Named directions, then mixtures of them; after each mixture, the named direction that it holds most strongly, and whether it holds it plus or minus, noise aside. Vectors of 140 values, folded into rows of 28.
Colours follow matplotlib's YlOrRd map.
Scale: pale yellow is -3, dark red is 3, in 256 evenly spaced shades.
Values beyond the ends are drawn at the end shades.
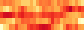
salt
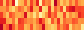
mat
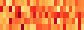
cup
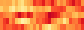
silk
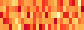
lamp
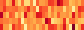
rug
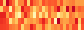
cup, minus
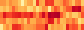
salt, plus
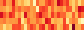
rug, plus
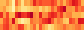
silk, plus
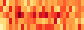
cup, plus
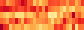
salt, minus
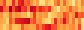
silk, minus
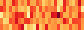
lamp, minus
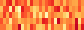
cup, minus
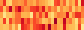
cup, plus
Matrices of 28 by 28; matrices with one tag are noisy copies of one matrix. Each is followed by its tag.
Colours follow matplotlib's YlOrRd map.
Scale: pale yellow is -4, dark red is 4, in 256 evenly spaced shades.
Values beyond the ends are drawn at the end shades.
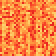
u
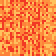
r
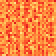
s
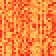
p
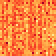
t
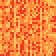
r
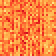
r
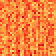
s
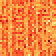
t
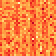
u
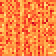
s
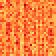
s
